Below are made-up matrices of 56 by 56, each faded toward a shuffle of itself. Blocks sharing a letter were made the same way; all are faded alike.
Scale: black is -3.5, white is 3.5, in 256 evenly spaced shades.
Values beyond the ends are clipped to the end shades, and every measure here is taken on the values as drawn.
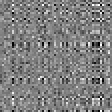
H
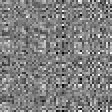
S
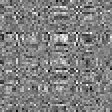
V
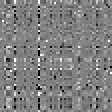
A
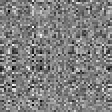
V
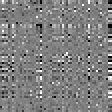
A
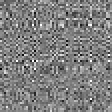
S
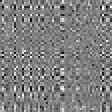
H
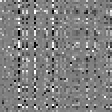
A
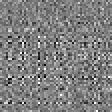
S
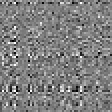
S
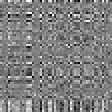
H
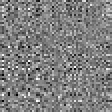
V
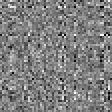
V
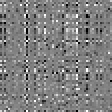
A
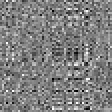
V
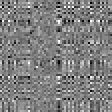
H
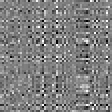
H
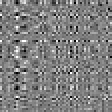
H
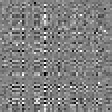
H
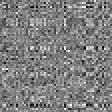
V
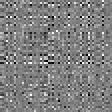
H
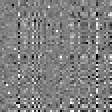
A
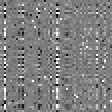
A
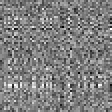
V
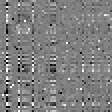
A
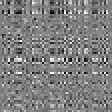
H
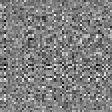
V
